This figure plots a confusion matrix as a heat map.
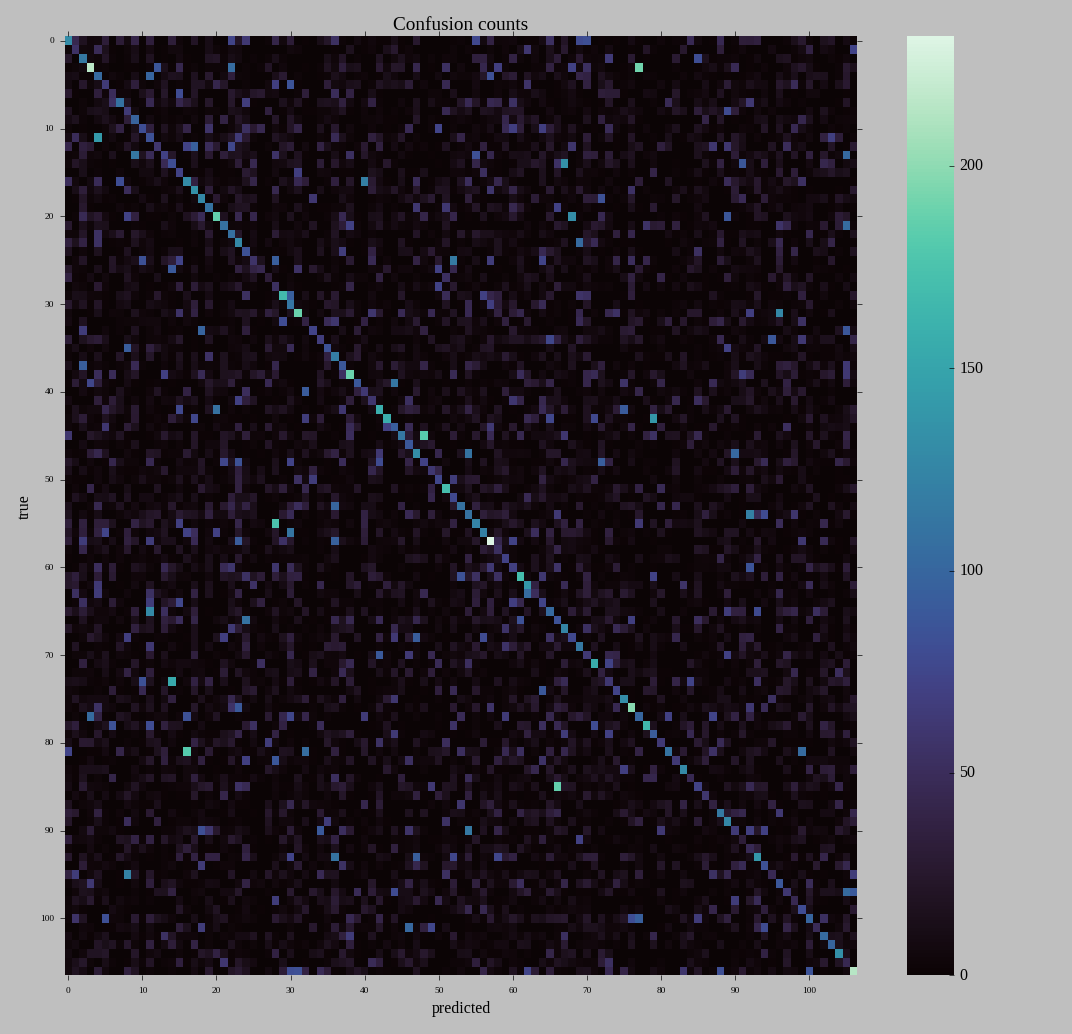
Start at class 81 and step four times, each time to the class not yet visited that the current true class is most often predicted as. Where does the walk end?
29
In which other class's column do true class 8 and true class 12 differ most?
17
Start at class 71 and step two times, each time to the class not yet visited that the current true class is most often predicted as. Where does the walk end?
14
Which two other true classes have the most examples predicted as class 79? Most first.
43, 61
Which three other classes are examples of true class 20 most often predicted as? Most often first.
68, 89, 8
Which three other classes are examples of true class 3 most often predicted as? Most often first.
77, 22, 12
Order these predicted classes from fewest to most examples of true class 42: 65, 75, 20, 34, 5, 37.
34, 65, 5, 37, 75, 20
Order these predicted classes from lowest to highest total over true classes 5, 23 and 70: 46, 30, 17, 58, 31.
31, 58, 17, 46, 30
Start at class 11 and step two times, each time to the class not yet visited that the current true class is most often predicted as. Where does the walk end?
57
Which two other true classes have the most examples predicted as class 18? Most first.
33, 90
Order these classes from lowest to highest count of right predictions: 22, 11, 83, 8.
8, 11, 22, 83
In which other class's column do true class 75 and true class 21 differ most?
105
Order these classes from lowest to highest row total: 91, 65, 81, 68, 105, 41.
91, 105, 41, 68, 65, 81
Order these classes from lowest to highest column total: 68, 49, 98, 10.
10, 49, 68, 98
